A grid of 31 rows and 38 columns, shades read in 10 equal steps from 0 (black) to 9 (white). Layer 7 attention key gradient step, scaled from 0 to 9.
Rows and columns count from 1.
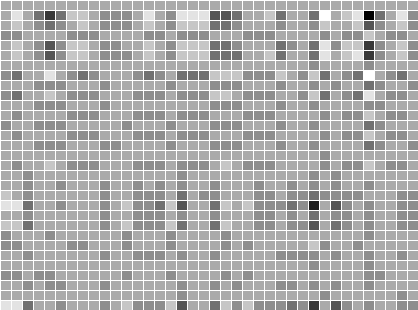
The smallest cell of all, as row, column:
2, 34
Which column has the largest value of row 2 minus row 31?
17
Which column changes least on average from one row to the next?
11
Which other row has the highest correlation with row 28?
24
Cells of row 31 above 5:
18
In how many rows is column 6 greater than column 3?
7
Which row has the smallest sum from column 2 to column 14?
8
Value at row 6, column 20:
4
